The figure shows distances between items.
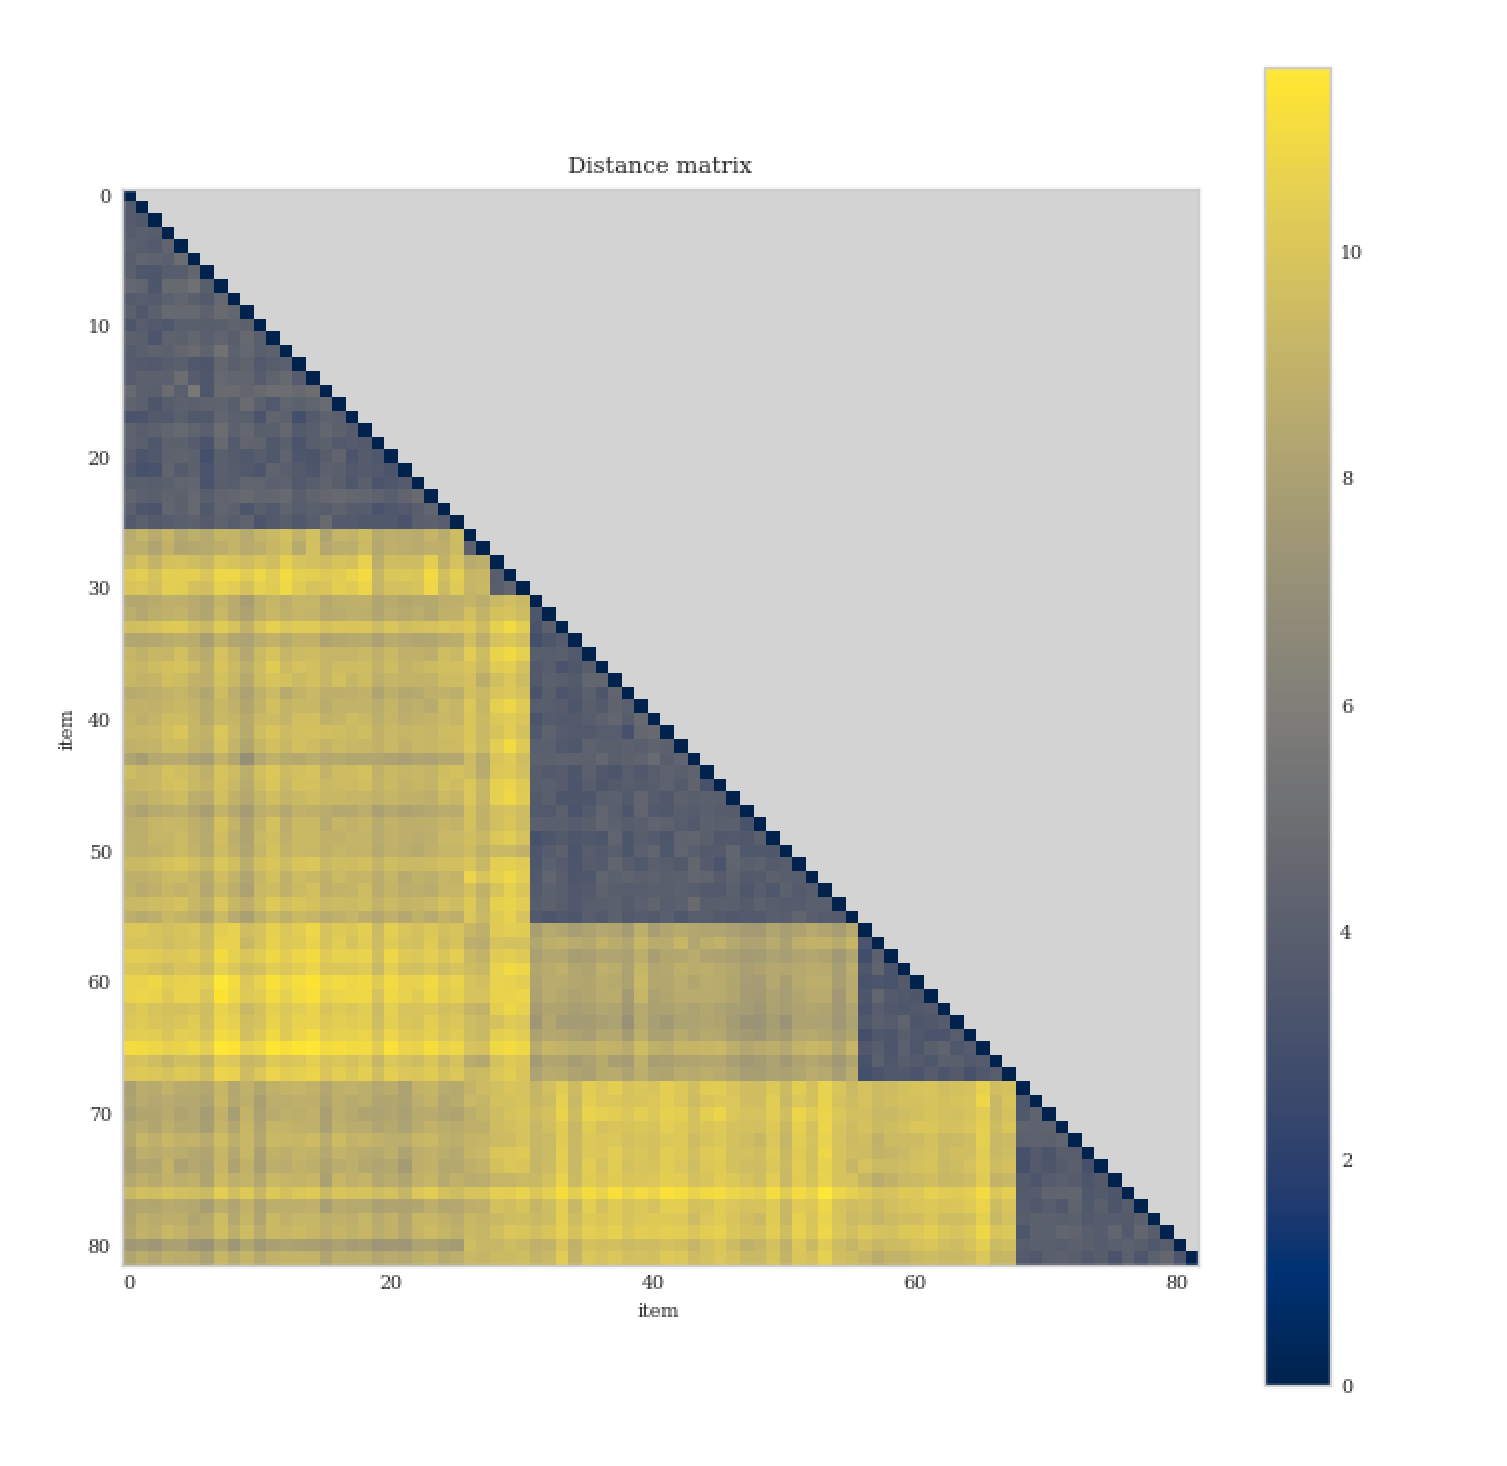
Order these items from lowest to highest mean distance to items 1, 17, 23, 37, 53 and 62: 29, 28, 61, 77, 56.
56, 61, 77, 28, 29
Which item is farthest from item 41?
76
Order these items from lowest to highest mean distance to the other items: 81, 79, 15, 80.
15, 80, 81, 79
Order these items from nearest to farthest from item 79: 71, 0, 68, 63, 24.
68, 71, 0, 24, 63
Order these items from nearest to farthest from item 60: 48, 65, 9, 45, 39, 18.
65, 48, 45, 39, 9, 18
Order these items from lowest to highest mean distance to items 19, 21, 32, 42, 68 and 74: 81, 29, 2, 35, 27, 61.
2, 81, 35, 27, 61, 29
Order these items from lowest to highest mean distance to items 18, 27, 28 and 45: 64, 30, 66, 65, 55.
55, 30, 66, 64, 65
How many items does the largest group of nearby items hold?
26
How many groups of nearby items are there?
6
